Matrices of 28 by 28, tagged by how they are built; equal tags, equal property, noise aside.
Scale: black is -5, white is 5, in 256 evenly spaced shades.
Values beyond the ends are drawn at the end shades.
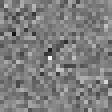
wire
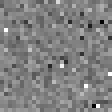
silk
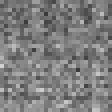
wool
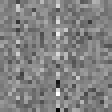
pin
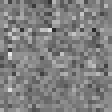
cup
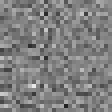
cup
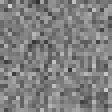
wool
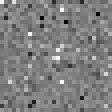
silk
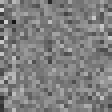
pin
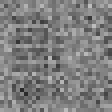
wool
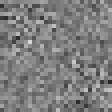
wire
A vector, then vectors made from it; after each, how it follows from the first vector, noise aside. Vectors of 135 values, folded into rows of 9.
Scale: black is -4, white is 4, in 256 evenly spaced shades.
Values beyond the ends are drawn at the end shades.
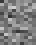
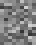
wrapped around.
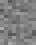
wrapped around, negated, shrunk.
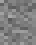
negated, shrunk.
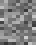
wrapped around.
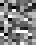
negated, scaled up.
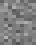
wrapped around, negated, shrunk.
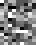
negated, scaled up.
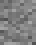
wrapped around, negated, shrunk.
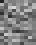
copied.
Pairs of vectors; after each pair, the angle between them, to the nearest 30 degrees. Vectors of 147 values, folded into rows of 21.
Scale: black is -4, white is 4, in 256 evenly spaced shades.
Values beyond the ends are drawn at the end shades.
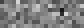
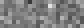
90 degrees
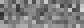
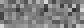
30 degrees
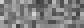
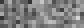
150 degrees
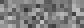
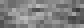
120 degrees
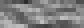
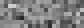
60 degrees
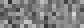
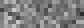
90 degrees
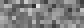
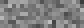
60 degrees
